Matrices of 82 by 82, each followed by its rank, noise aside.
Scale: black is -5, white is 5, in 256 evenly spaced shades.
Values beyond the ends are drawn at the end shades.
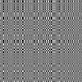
one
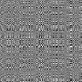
three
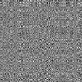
six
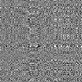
six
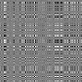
one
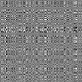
three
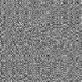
six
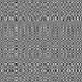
two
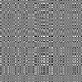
two
